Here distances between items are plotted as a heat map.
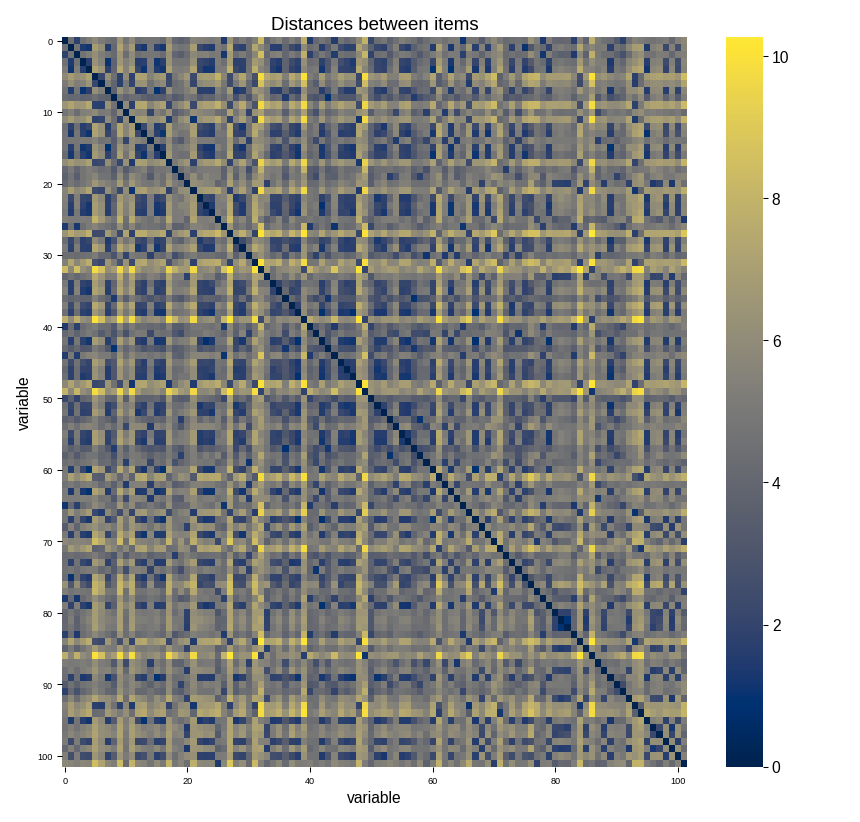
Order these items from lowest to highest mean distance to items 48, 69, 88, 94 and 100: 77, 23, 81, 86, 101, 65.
23, 65, 81, 77, 101, 86
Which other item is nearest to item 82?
81
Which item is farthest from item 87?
27
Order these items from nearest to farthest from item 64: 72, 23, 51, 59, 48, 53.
59, 72, 53, 51, 23, 48
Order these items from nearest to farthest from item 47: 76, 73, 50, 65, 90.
73, 76, 50, 65, 90
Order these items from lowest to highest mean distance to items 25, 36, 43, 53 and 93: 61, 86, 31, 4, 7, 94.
7, 4, 31, 61, 94, 86
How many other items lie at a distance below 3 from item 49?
3
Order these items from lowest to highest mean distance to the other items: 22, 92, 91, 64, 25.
22, 91, 64, 25, 92
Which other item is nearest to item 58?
53
